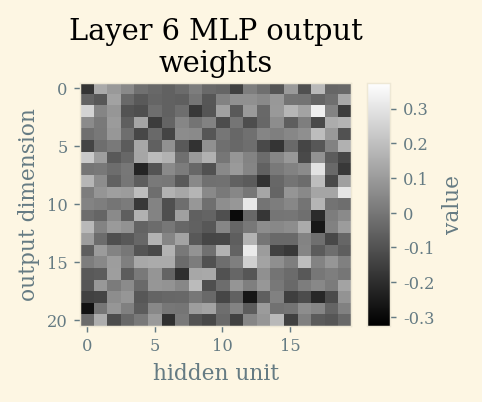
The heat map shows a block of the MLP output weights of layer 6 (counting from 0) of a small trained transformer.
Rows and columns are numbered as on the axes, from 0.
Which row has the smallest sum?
18
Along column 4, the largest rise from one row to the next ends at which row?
11
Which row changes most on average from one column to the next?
14
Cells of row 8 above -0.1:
18
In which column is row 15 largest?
12
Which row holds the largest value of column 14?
20
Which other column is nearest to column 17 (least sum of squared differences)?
15
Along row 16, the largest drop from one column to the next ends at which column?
10
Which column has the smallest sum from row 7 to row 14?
9
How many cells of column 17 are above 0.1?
7
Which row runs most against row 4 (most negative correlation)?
5
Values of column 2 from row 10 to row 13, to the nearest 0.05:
0 0.05 0.1 -0.1
